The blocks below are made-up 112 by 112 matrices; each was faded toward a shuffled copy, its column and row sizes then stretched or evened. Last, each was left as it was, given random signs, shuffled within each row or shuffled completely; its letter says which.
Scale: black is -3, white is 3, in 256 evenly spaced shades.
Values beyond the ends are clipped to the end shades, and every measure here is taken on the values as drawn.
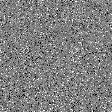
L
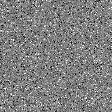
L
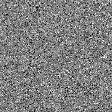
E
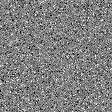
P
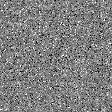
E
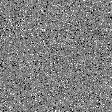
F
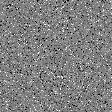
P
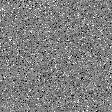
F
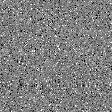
E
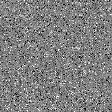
E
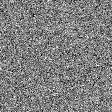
P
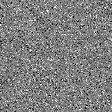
E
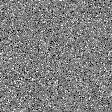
F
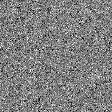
L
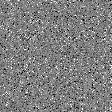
L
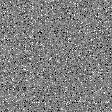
L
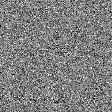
E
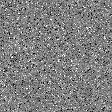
F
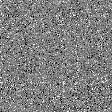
L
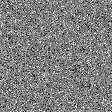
P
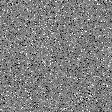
P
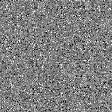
E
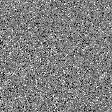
F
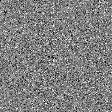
L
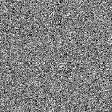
E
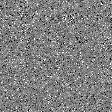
L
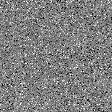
F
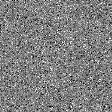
E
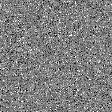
L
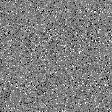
E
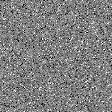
E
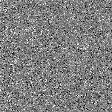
L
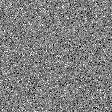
F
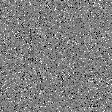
L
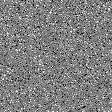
P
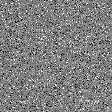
L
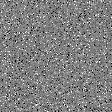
L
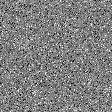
P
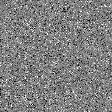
L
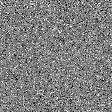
F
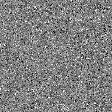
L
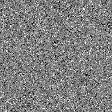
E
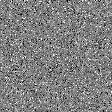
L
